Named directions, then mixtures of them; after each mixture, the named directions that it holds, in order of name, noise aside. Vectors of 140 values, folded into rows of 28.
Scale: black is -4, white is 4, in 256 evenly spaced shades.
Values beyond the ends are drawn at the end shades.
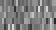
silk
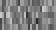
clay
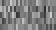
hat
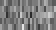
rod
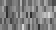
rod.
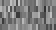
hat.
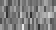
rod.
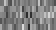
rod.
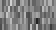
clay, hat.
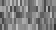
hat.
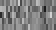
clay, hat.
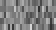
clay, silk.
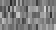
hat.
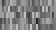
clay, hat.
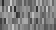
clay, hat, silk.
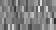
silk.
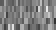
rod, silk.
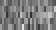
rod.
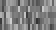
clay.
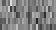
clay, hat.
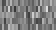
clay, hat, silk.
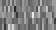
clay, hat, silk.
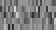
hat, silk.
